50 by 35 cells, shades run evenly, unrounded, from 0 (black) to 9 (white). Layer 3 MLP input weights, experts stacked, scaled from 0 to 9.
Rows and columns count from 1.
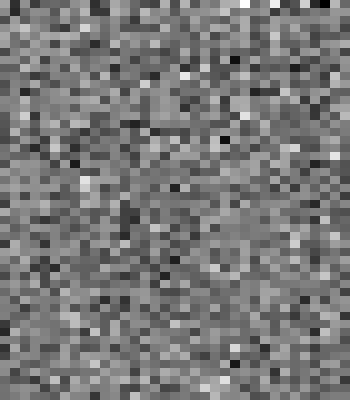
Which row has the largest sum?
13
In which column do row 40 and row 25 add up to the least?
35
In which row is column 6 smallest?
34
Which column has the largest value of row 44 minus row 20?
24
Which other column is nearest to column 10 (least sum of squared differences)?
2
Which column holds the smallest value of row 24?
18
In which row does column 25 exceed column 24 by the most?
15
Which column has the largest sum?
25
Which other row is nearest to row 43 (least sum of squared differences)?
3
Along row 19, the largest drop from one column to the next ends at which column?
31
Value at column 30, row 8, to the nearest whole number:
5
